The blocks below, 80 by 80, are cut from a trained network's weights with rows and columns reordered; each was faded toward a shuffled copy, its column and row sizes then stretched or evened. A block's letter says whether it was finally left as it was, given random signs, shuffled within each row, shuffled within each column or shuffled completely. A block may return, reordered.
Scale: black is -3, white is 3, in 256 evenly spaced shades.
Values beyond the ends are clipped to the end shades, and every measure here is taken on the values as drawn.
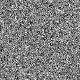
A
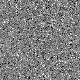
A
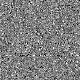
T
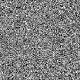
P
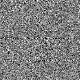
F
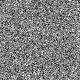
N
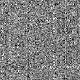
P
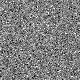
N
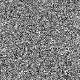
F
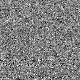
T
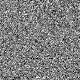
T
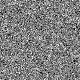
N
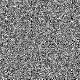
F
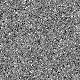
N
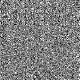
P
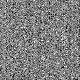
A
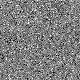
N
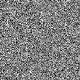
P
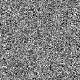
P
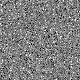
A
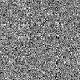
P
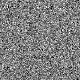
F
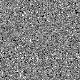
F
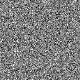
F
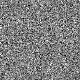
F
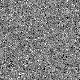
A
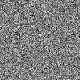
P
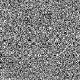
P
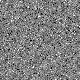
N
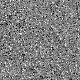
A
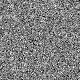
N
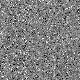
A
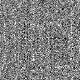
P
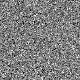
F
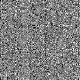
P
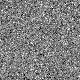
N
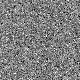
N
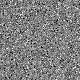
N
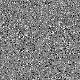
F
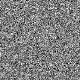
F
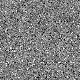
T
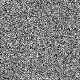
T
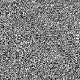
P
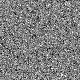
N
